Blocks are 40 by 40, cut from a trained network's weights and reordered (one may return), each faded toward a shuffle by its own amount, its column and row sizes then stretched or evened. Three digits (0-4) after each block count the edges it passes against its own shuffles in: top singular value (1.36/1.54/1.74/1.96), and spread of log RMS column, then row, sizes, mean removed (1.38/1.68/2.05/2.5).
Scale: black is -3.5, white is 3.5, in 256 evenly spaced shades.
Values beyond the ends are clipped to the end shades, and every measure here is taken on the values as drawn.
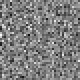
2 1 0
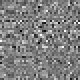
3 1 3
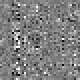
2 4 3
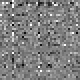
1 2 3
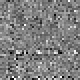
2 1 3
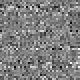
2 0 4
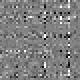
4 3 4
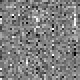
1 3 0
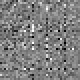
2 3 2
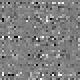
0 2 4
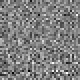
3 0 3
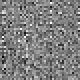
3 3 0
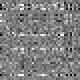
4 2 4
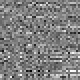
4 0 4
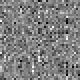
2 2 2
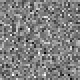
1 1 0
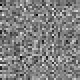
3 1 2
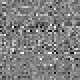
1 1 4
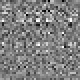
3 1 4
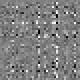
3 4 3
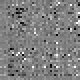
0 3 3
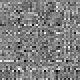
3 1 4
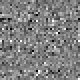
1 2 3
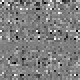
0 2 4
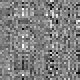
4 4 1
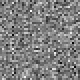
1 1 0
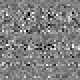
0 0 4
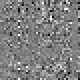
0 4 2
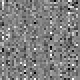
0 4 0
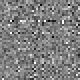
3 1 1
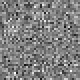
3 0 3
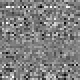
3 0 4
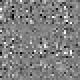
0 3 3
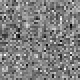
1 2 0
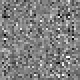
0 3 1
